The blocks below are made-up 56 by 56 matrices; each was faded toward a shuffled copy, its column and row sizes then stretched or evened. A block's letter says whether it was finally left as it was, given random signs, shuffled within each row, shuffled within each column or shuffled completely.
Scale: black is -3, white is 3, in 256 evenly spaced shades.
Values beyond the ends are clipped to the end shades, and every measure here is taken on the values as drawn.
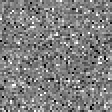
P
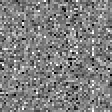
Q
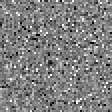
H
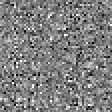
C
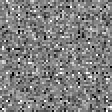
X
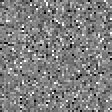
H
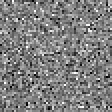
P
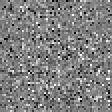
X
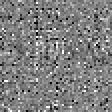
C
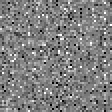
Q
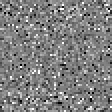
P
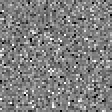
H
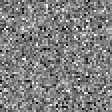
X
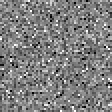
H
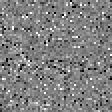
P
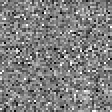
P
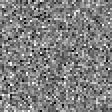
H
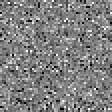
P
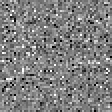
X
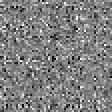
C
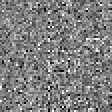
X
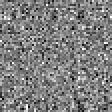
C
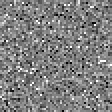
H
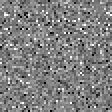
P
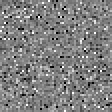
P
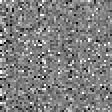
C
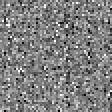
Q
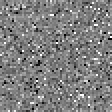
H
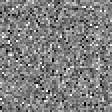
H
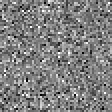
X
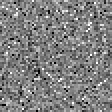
H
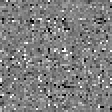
X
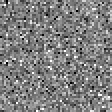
H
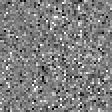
Q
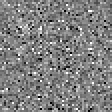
X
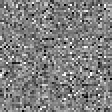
C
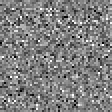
P
